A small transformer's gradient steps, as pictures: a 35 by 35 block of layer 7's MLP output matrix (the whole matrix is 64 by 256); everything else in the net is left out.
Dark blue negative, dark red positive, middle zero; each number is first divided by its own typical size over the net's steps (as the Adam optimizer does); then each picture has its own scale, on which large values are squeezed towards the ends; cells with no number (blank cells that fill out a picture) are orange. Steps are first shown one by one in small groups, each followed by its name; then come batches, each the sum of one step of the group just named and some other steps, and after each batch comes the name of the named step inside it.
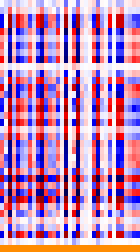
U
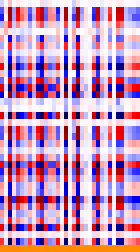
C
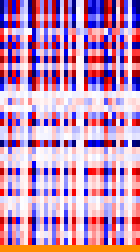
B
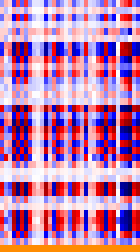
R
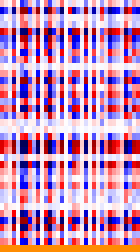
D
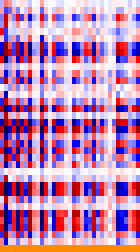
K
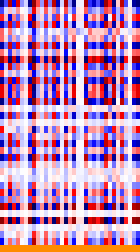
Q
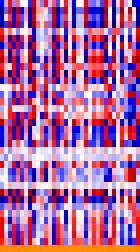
B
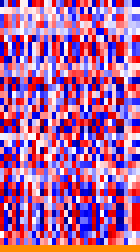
K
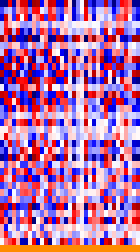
Q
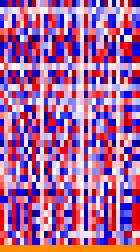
R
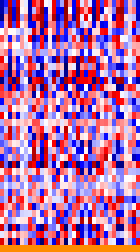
C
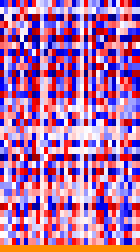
R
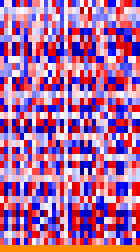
K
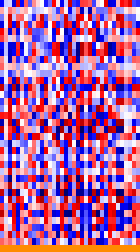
U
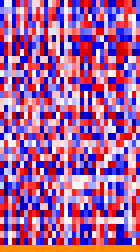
K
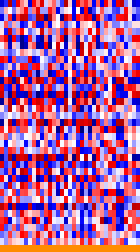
Q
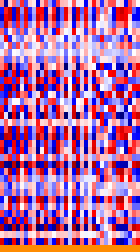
C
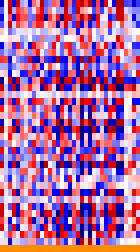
Q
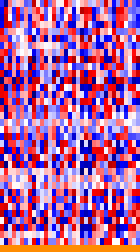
Q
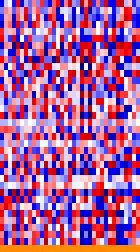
R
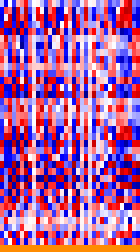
U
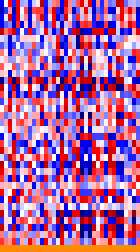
D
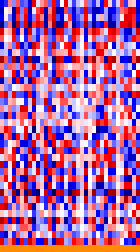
Q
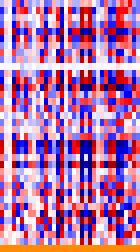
D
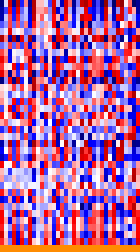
B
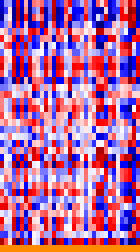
R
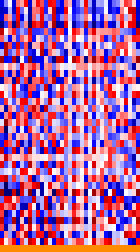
K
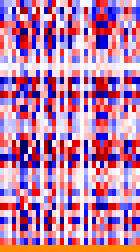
D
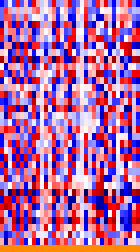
R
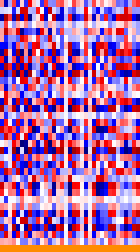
D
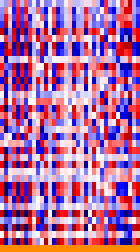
K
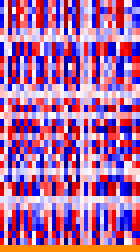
R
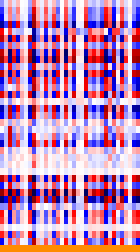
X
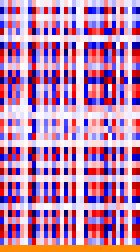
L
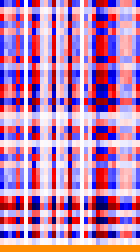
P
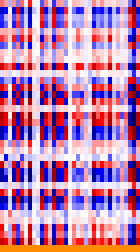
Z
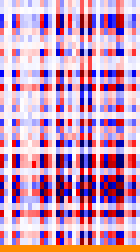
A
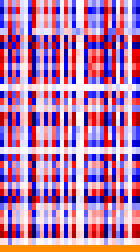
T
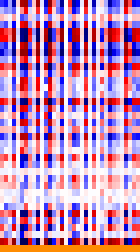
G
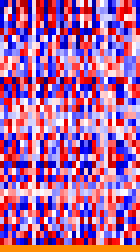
G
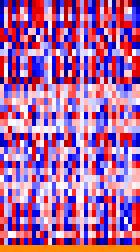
T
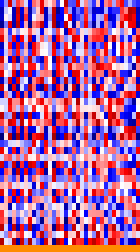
Z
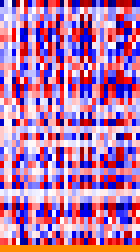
G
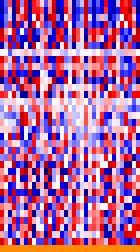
L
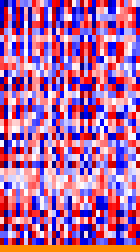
P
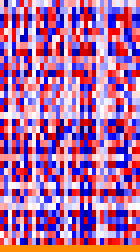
G
